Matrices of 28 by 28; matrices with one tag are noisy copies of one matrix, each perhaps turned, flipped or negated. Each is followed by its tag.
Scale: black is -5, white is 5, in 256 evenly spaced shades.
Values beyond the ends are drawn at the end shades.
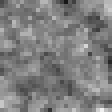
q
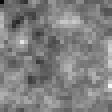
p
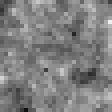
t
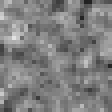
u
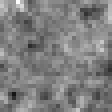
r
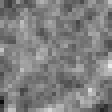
q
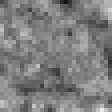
q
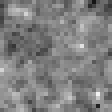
r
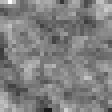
q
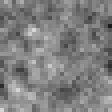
p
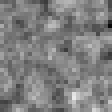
u
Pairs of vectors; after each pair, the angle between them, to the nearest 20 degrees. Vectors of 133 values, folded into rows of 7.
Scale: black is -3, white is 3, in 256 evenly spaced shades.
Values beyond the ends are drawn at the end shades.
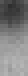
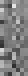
100 degrees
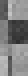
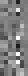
100 degrees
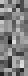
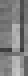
100 degrees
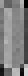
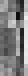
120 degrees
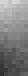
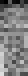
120 degrees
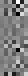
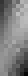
100 degrees
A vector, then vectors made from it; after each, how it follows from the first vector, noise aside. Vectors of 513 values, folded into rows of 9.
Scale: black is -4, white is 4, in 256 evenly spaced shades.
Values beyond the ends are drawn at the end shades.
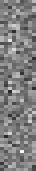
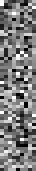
reversed, negated, scaled up.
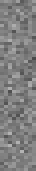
shrunk.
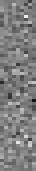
wrapped around, negated, partly zeroed.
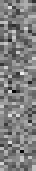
negated.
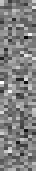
reversed, negated.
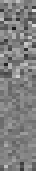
wrapped around, negated, partly zeroed.
